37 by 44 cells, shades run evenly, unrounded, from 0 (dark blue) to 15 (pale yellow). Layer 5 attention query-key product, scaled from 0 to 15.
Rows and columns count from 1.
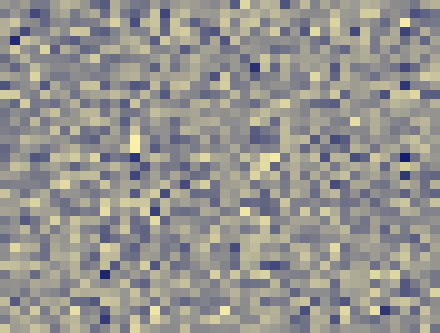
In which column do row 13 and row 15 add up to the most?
6
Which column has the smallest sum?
11
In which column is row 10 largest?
23
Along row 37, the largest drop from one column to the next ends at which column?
44
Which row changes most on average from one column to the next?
35
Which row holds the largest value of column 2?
28
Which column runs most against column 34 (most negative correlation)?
14
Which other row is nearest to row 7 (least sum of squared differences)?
13
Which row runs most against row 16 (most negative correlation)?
20
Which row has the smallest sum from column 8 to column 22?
19
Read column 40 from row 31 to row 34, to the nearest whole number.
13 10 7 11
